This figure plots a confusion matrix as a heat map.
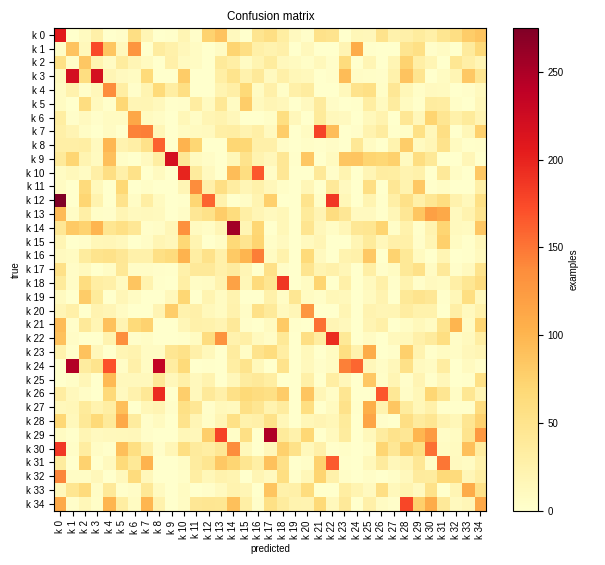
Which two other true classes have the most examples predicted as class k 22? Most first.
k 12, k 31
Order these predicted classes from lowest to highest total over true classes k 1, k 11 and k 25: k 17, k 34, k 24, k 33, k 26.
k 26, k 33, k 17, k 24, k 34
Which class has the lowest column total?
k 19
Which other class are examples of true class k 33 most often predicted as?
k 17
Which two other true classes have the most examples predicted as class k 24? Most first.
k 1, k 9
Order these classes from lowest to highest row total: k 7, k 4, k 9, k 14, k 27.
k 4, k 27, k 7, k 9, k 14
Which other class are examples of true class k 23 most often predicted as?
k 25
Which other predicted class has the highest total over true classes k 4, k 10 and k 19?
k 16
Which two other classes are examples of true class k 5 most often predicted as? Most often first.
k 15, k 2
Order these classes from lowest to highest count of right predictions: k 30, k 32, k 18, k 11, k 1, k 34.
k 32, k 1, k 34, k 11, k 30, k 18
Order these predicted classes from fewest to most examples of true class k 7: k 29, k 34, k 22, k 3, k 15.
k 3, k 15, k 29, k 34, k 22
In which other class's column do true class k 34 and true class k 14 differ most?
k 28
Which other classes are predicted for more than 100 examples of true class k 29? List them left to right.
k 13, k 17, k 30, k 34
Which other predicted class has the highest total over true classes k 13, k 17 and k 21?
k 0
